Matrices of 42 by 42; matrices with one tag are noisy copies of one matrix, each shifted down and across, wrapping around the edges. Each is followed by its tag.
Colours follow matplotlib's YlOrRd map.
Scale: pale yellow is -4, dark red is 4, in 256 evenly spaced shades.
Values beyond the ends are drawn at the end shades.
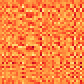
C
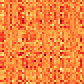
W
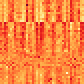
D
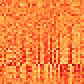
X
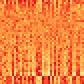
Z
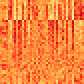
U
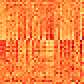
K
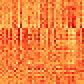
K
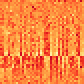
Z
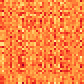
W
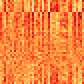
U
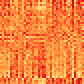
K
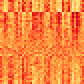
D
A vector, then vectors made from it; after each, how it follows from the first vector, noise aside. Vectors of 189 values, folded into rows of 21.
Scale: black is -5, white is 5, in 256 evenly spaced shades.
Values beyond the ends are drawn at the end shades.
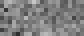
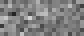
wrapped around.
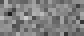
wrapped around.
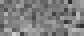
wrapped around.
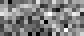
wrapped around, scaled up.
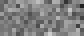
reversed.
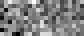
scaled up.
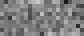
reversed.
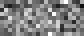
wrapped around, negated, scaled up.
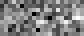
wrapped around, scaled up.
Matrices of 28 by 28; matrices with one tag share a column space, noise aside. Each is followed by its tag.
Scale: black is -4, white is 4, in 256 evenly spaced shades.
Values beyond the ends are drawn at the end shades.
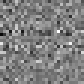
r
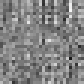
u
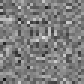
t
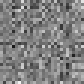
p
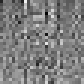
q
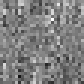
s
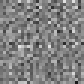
p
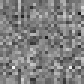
q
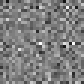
p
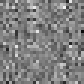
p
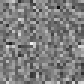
p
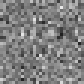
t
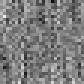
u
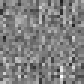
s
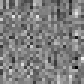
q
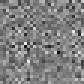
r
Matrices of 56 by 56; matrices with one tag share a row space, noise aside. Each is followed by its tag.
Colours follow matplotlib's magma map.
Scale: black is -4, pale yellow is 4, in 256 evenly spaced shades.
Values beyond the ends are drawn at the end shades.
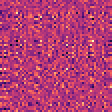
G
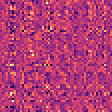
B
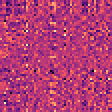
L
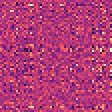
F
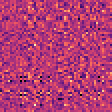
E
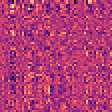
B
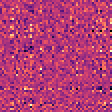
F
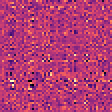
B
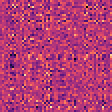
B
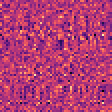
E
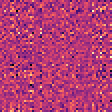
F
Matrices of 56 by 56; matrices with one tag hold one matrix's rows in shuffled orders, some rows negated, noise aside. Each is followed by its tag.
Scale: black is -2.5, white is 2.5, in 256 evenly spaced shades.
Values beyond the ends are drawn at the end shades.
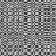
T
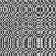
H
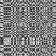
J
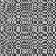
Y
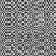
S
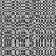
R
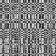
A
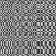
H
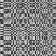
J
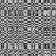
T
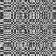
J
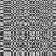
J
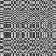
J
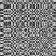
J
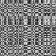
T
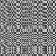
Y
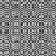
A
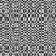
A
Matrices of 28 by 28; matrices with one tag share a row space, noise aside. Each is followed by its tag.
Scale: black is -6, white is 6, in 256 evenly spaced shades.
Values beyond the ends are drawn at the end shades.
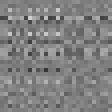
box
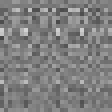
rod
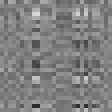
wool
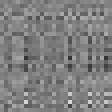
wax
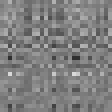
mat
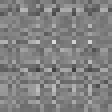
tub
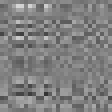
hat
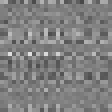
box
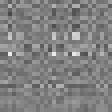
mat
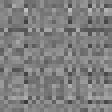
wax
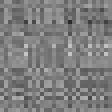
wax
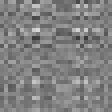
wool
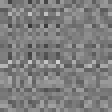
box
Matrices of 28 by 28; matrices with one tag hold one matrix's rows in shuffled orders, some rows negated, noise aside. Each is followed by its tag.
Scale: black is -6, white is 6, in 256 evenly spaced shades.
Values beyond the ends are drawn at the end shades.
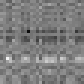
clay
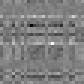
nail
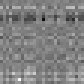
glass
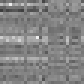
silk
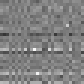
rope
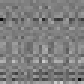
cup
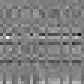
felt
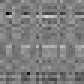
clay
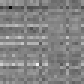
silk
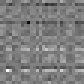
clay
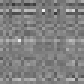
glass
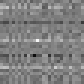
rope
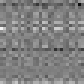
cup
